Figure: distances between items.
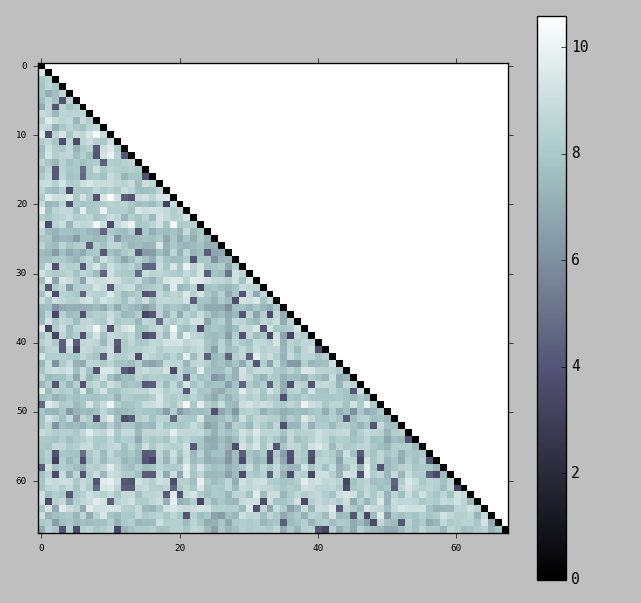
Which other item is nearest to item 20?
18
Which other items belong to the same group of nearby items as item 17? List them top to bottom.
37
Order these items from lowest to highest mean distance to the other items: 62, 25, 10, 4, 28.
25, 28, 4, 62, 10
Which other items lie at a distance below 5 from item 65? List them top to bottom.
21, 45, 47
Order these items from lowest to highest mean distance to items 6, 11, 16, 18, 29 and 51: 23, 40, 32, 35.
35, 40, 32, 23
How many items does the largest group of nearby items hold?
12
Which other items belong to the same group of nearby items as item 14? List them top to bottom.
9, 24, 27, 30, 42
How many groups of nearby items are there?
15
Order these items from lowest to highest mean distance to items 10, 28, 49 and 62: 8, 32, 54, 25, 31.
32, 25, 54, 8, 31
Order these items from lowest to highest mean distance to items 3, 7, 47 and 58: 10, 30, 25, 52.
25, 52, 30, 10
